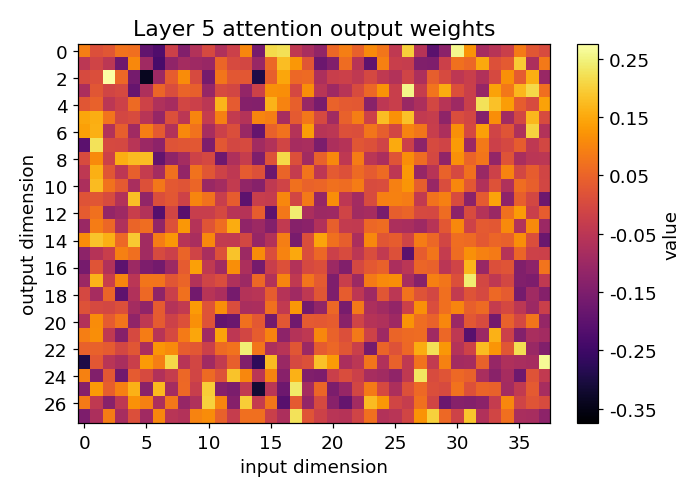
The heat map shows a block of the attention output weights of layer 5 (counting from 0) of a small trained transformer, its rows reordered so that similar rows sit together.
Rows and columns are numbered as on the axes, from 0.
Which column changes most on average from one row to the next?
14
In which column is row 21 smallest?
31
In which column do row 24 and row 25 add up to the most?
17
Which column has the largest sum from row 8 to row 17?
1
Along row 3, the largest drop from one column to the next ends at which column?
27
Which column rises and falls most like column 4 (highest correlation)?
10
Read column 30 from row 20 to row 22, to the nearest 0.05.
-0.1 -0.05 -0.05
